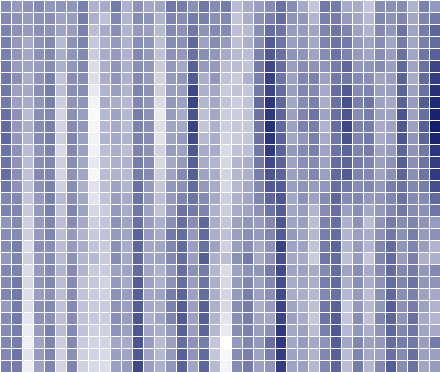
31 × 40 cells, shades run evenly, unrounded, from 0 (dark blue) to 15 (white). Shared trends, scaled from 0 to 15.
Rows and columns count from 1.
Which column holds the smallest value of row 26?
26
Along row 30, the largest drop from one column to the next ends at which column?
22
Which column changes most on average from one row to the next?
40
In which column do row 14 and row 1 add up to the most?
9
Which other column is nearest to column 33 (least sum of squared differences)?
7
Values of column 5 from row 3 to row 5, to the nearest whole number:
8 7 7
